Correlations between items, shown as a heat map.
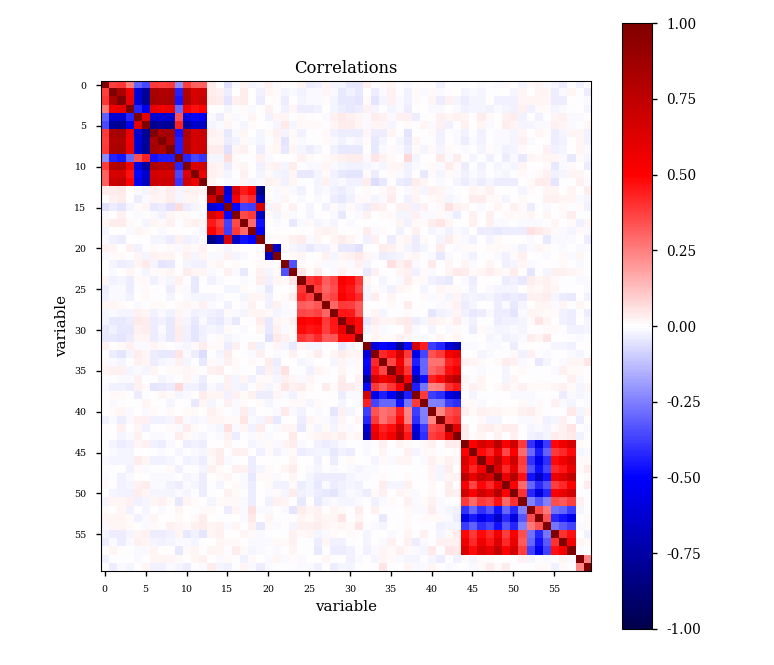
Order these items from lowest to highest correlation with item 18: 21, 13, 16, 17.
21, 17, 16, 13
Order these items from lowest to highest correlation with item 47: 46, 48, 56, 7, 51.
7, 51, 56, 46, 48
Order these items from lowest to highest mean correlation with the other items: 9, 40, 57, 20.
9, 20, 40, 57
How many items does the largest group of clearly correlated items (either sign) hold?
14
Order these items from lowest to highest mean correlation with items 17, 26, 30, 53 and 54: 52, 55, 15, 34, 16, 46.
46, 55, 15, 34, 16, 52
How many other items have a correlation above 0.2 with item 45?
10
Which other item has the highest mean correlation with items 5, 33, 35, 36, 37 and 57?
43
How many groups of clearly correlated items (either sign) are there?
8
